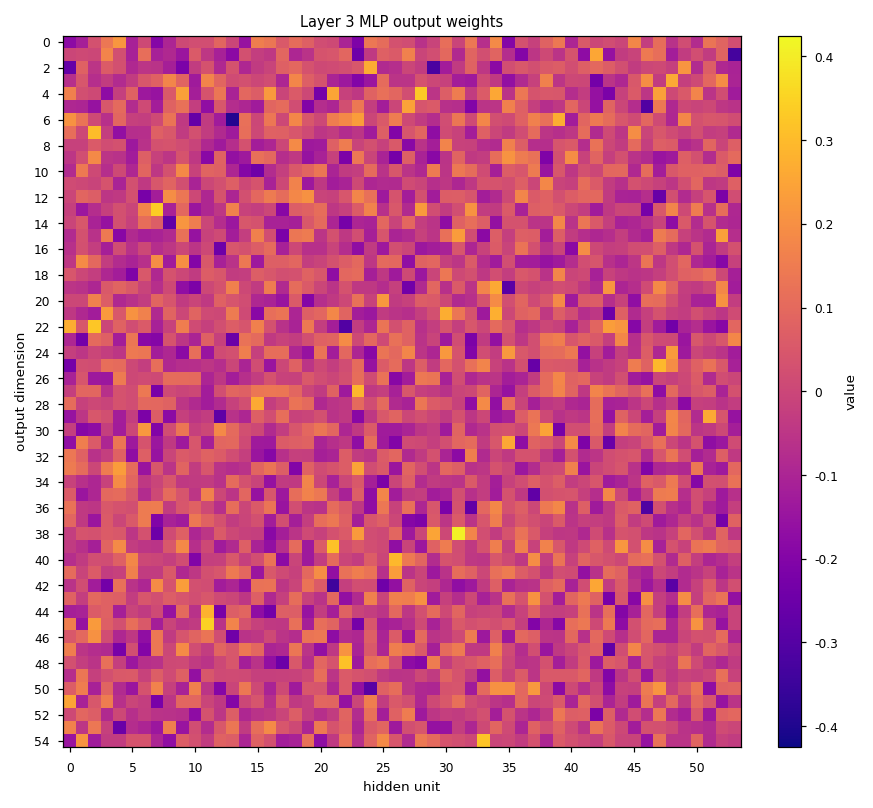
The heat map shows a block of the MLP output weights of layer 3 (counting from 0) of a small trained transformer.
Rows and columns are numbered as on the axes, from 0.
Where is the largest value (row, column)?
38, 31
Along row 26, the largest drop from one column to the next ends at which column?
26
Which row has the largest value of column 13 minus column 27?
19
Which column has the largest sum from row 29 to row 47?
11
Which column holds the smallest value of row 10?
15
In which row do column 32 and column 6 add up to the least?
23
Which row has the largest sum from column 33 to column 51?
6
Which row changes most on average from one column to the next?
4
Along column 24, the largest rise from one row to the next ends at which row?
51
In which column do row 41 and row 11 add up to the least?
21
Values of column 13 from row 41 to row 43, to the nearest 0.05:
0.15 -0.1 0
